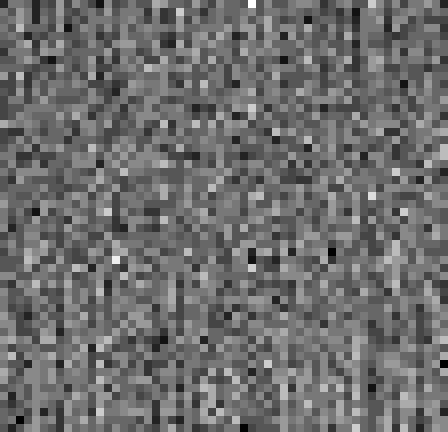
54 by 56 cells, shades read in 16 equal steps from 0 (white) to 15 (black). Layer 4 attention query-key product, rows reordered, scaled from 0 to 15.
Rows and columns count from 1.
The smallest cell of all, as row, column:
1, 32
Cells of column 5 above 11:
6
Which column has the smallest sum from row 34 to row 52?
13
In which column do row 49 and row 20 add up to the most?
23
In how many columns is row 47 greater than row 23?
17
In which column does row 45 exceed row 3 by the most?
3
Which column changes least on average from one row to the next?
46
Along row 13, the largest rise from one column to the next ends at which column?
45
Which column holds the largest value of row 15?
30
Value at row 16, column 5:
8
